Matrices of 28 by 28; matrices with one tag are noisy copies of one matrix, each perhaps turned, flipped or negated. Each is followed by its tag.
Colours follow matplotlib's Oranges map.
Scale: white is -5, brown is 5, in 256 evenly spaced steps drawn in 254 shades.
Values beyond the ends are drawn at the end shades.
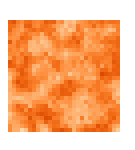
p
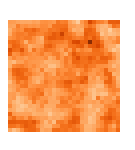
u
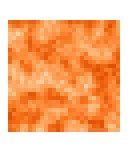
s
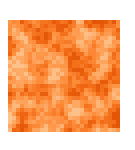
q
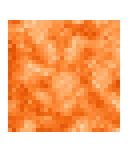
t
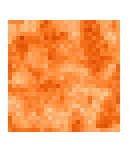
u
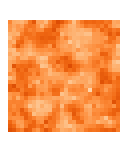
p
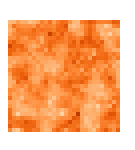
u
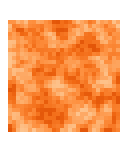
p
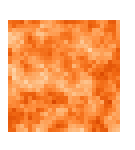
s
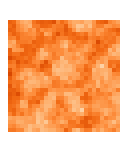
t
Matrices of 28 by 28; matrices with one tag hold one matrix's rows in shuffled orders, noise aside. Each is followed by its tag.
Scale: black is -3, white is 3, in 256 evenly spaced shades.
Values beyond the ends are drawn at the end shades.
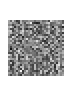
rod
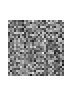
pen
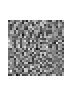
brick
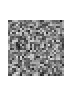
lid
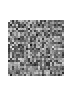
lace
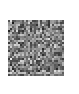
lace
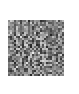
brick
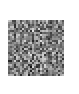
brick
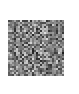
brick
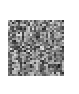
lid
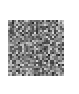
rod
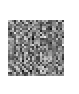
brick
